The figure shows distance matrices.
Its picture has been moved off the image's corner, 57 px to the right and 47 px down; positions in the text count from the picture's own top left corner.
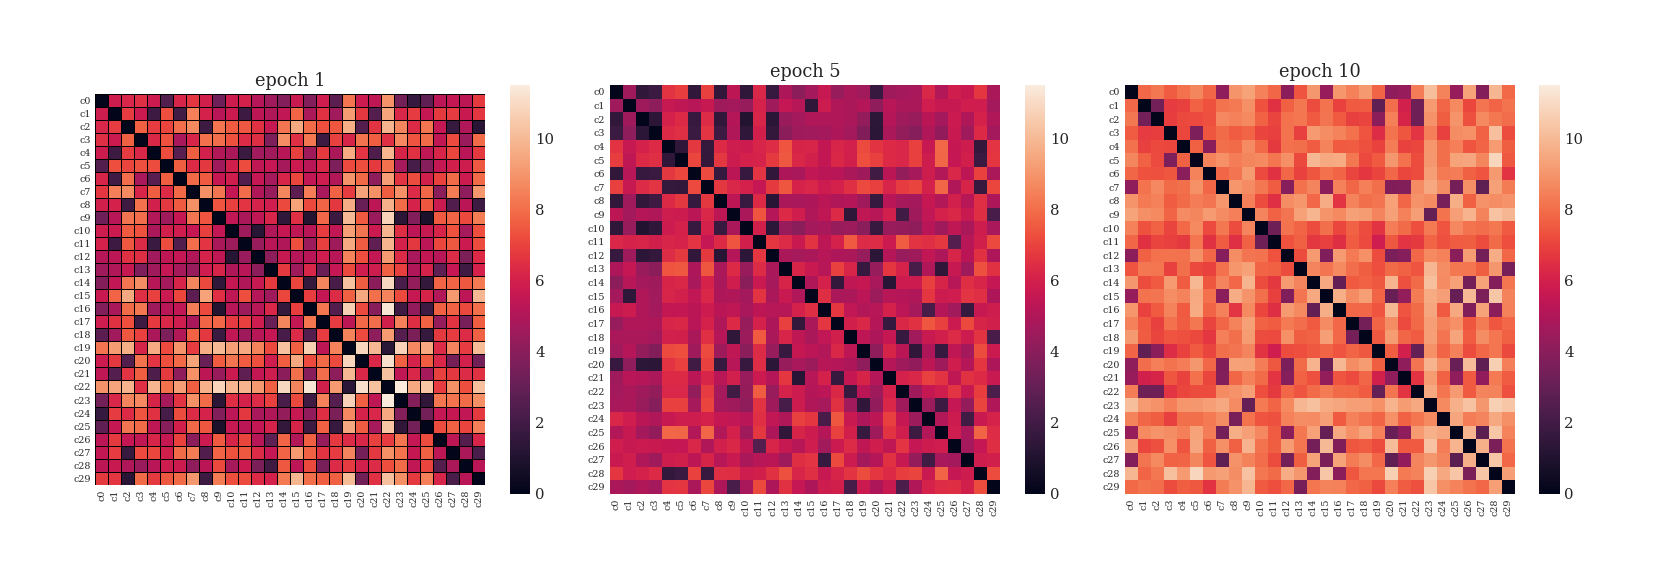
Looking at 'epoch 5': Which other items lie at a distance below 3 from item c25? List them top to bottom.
c13, c19, c23
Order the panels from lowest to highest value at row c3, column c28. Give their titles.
epoch 1, epoch 5, epoch 10
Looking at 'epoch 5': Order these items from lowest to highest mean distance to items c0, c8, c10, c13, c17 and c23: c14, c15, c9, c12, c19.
c12, c19, c14, c15, c9
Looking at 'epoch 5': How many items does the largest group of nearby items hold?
8
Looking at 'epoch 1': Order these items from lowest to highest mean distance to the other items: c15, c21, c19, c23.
c21, c23, c15, c19
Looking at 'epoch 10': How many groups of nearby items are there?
10
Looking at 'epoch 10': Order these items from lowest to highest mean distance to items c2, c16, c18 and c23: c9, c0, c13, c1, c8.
c1, c9, c8, c13, c0
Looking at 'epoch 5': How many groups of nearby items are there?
8
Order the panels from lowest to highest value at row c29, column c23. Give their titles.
epoch 5, epoch 1, epoch 10
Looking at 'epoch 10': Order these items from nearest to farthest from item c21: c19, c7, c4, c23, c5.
c7, c19, c4, c5, c23
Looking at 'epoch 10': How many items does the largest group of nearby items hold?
8
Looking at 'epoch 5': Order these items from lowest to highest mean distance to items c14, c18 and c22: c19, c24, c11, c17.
c17, c19, c24, c11
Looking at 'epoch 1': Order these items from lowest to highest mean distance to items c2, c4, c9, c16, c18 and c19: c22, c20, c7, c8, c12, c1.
c1, c12, c8, c20, c7, c22
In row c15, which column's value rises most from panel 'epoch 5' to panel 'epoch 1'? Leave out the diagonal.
c1
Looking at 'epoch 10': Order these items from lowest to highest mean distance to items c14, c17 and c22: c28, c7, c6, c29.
c28, c6, c29, c7
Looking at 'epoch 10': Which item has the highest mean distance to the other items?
c23
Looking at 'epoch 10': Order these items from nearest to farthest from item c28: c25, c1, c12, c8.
c1, c8, c12, c25
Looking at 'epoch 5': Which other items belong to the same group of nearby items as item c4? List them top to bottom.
c5, c7, c28
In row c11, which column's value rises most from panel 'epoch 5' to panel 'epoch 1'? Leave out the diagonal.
c26
